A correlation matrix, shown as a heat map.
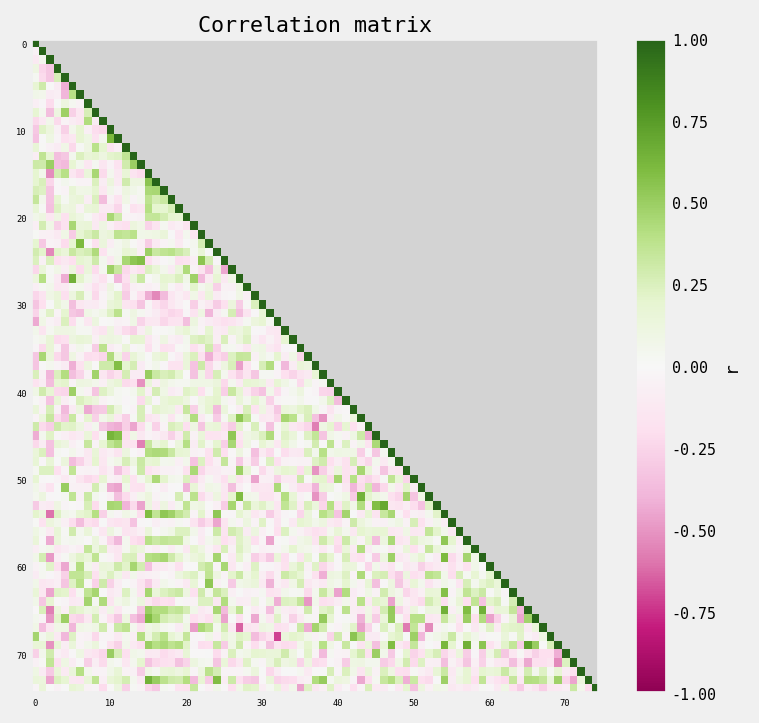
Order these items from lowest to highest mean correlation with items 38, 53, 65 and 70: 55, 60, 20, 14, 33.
14, 60, 55, 33, 20
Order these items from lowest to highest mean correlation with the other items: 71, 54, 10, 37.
71, 37, 10, 54
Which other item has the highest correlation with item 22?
25
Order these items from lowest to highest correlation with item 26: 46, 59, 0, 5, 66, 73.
0, 59, 66, 5, 73, 46
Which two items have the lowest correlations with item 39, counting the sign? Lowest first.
14, 2
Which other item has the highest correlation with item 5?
27
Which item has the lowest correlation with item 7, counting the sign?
42
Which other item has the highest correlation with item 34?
43
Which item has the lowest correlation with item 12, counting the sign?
53
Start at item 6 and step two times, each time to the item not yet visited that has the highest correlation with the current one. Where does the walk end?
62
